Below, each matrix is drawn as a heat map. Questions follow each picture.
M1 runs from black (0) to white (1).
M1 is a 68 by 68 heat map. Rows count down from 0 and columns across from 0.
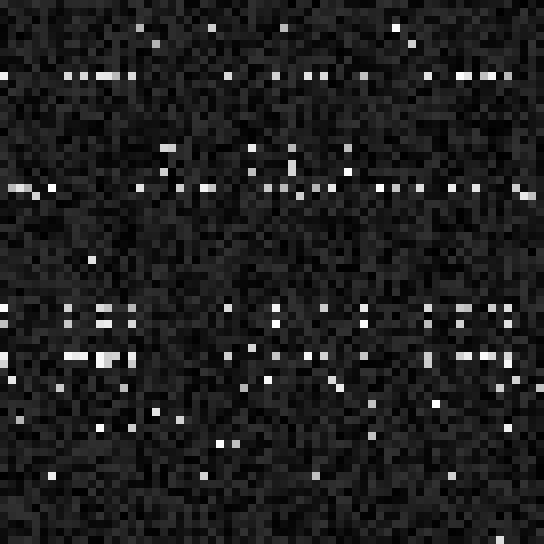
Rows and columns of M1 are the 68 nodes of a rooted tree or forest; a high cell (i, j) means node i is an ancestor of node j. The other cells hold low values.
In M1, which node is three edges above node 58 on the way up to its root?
44
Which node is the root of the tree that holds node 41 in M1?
23
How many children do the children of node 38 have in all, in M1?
4
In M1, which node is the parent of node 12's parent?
45
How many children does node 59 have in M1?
4
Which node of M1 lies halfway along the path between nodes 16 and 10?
40
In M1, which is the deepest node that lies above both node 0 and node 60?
9
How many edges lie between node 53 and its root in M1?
5
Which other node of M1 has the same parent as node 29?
27
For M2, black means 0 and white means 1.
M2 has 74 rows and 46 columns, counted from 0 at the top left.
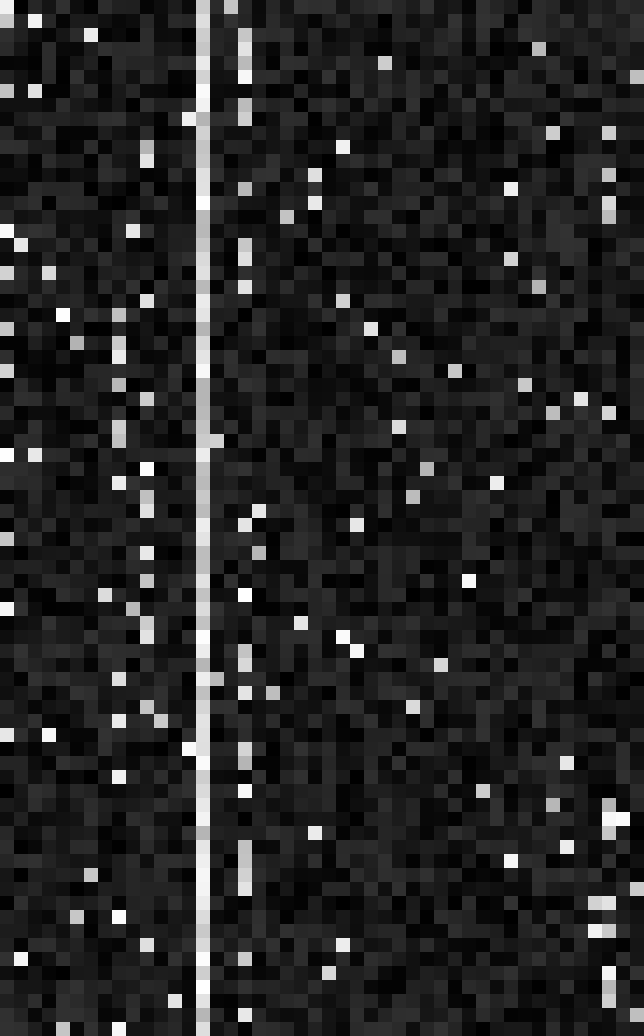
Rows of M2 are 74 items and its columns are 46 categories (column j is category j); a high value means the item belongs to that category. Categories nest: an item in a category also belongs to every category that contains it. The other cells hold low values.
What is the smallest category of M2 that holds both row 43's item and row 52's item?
0
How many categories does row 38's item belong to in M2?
2
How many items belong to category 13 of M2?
2
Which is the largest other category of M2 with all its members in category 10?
24
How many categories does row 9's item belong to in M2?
3
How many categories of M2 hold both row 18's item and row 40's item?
1
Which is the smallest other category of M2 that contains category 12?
43
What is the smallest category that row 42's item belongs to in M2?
7
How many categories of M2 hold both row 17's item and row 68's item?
3
